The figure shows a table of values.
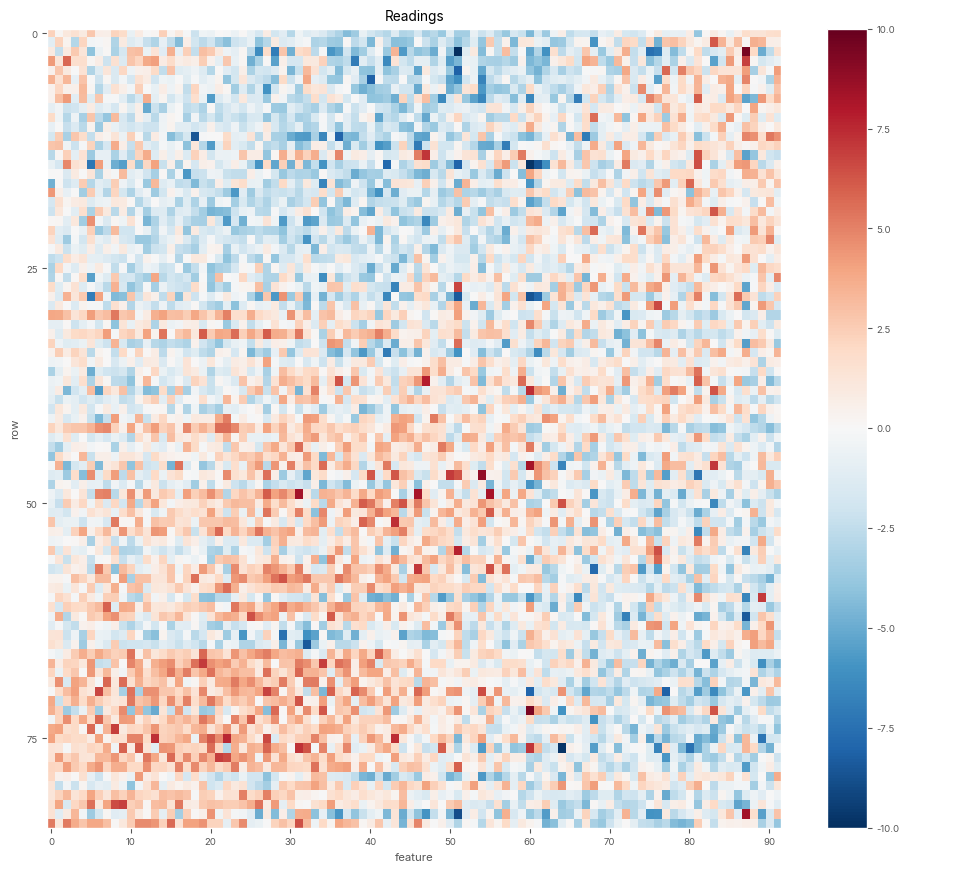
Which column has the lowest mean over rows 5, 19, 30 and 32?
76
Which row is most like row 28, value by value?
14
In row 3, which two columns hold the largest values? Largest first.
87, 2
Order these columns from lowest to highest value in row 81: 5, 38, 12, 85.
85, 38, 12, 5
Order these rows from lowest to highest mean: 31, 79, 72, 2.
2, 79, 31, 72
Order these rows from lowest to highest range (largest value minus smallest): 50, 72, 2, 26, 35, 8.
35, 8, 26, 50, 72, 2
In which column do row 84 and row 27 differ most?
51
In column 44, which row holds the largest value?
50
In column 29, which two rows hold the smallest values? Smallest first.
64, 20
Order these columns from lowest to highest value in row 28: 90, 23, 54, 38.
38, 90, 23, 54
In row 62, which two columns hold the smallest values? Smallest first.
87, 72
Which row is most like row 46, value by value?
72
